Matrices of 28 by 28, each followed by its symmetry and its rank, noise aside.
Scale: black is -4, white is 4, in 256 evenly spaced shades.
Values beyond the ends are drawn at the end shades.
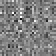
no symmetry, rank four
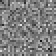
symmetric, rank six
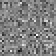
no symmetry, rank six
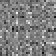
antisymmetric, rank four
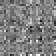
no symmetry, rank four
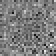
symmetric, rank five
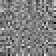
antisymmetric, rank four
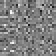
no symmetry, rank five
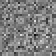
symmetric, rank five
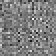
antisymmetric, rank six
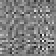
no symmetry, rank four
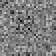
symmetric, rank six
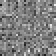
no symmetry, rank four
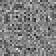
symmetric, rank six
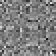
antisymmetric, rank four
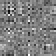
antisymmetric, rank four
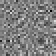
symmetric, rank four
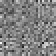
symmetric, rank four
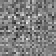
antisymmetric, rank four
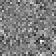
symmetric, rank six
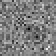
symmetric, rank five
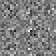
symmetric, rank five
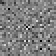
symmetric, rank four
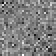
symmetric, rank six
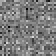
symmetric, rank six
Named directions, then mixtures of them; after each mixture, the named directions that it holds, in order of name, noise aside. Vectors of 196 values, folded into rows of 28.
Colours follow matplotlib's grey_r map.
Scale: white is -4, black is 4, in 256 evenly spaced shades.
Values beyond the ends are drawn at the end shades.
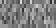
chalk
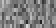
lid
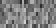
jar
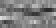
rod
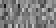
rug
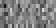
rug.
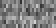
jar, rod, rug.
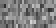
jar, rod, rug.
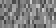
chalk, jar, rug.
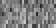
jar.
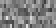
lid, rod, rug.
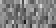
jar.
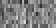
jar.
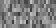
chalk, jar, lid.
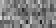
lid, rod.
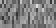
chalk, rug.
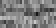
jar, rod.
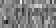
chalk, jar, rod.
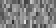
chalk, jar.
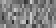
chalk, jar, lid.
